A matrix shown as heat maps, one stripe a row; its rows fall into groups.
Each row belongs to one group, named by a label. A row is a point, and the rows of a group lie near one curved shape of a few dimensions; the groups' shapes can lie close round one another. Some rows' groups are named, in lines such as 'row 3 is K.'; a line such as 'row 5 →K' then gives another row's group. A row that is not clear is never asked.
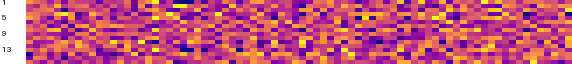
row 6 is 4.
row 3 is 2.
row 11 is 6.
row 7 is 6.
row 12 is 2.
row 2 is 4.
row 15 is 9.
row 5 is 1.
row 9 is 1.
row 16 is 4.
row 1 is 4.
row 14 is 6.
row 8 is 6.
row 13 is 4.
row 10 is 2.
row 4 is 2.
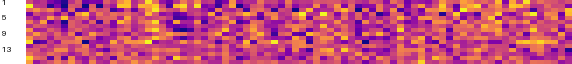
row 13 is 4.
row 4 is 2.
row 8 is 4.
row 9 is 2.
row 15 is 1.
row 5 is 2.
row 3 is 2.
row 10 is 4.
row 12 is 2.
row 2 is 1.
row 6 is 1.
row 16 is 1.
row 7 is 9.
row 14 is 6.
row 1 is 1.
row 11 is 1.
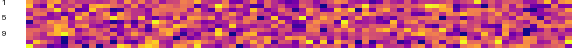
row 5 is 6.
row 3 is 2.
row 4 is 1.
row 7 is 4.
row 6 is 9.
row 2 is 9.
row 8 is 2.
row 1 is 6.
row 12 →1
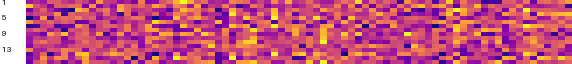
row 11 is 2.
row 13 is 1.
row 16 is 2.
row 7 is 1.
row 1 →4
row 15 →4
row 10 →9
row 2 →1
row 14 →6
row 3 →1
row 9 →4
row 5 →6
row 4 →4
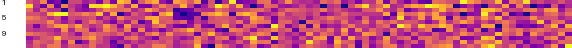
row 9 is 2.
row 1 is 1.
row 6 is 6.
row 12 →2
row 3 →4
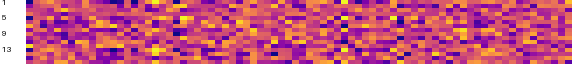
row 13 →9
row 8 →9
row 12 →6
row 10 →4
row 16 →4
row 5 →9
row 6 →4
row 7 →9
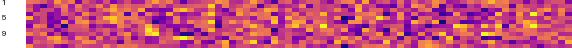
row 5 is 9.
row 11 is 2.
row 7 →9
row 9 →4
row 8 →2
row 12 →9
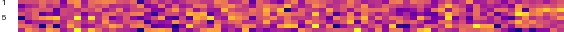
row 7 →9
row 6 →1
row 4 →9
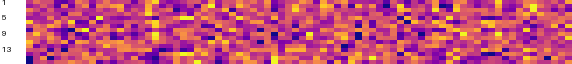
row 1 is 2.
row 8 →1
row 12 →9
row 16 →6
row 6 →1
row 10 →2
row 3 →4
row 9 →2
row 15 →6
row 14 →4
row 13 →9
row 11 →6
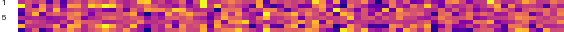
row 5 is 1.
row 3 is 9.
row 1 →2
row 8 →6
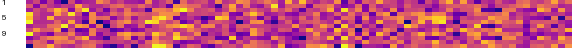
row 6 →1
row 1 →4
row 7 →4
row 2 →1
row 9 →1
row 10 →4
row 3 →4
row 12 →9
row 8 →2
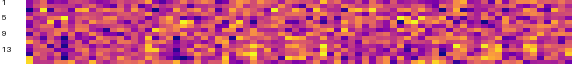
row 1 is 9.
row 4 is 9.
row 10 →4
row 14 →2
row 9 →6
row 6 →9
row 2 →6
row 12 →9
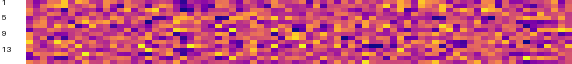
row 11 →1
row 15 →1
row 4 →6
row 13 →4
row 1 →2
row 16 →1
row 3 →4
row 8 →4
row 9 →4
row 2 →2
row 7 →2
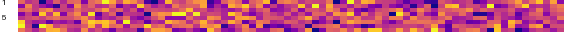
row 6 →9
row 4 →4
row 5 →2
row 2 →2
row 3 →6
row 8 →2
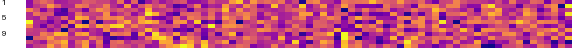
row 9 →4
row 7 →6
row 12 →4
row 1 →6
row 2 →2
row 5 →6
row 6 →1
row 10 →9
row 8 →4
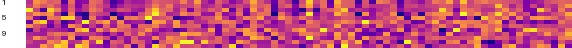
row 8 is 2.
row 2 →2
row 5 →1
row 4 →2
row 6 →1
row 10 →2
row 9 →6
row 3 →6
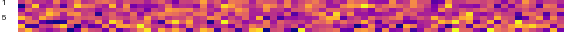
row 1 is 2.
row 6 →1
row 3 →6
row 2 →6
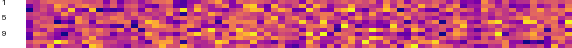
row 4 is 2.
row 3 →6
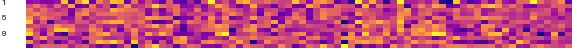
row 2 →1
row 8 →1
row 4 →6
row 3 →6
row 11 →9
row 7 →1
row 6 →9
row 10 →6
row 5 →4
